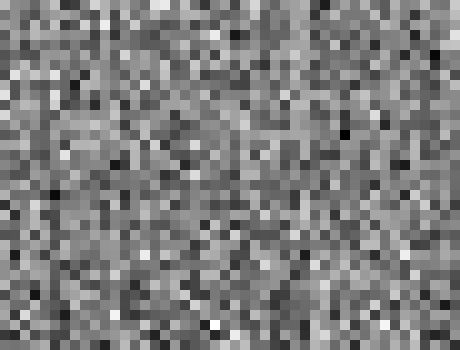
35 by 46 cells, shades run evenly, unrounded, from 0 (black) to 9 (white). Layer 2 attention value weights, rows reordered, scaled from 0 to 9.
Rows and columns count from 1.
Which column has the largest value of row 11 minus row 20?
6
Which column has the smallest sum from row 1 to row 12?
32
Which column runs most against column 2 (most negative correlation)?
27
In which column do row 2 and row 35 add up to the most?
13
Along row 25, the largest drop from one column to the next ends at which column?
42
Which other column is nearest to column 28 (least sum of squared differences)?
36
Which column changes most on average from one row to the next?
38
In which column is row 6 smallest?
44
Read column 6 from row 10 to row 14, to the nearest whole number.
8 7 3 5 6
